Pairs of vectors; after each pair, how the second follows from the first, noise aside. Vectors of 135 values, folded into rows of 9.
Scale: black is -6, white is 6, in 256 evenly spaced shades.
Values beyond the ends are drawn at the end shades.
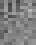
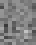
wrapped around.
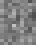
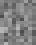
reversed, negated.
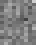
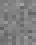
wrapped around, negated, shrunk.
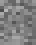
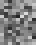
wrapped around, scaled up.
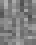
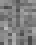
reversed, negated.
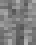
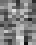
negated, scaled up.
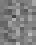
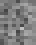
reversed, negated.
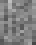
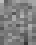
reversed, negated.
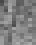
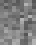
reversed, negated.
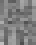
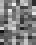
wrapped around, scaled up.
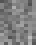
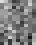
negated, scaled up.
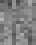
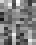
negated, scaled up.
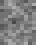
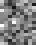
negated, scaled up.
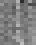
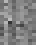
wrapped around.
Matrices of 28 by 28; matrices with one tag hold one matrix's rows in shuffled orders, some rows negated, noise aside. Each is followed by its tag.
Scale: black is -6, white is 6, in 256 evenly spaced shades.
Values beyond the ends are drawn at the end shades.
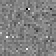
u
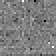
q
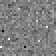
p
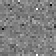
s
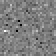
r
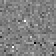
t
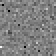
p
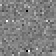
u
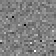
t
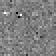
r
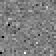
p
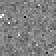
p
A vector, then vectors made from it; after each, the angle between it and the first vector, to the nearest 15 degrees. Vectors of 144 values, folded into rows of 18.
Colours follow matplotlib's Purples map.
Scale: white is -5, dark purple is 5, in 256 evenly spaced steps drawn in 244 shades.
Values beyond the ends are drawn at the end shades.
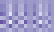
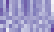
60 degrees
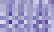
150 degrees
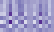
165 degrees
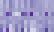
105 degrees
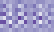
30 degrees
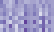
45 degrees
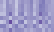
150 degrees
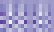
15 degrees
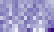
60 degrees
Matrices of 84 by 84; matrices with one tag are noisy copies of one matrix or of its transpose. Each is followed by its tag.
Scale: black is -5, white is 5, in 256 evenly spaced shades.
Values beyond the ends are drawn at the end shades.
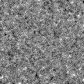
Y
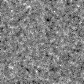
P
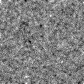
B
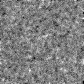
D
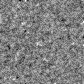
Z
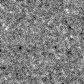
P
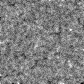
D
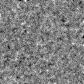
Z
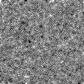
B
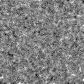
Y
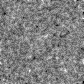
D
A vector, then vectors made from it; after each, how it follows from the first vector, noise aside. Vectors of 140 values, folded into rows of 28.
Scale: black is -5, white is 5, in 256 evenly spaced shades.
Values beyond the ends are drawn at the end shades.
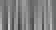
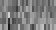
sign-scrambled.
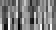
scaled up.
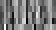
wrapped around, negated, scaled up.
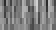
reversed, negated.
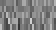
sign-scrambled.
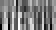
negated, scaled up.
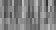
reversed, negated.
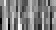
negated, scaled up.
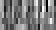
reversed, negated, scaled up.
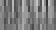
reversed, negated.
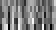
negated, scaled up.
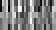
wrapped around, negated, scaled up.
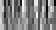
reversed, negated, scaled up.
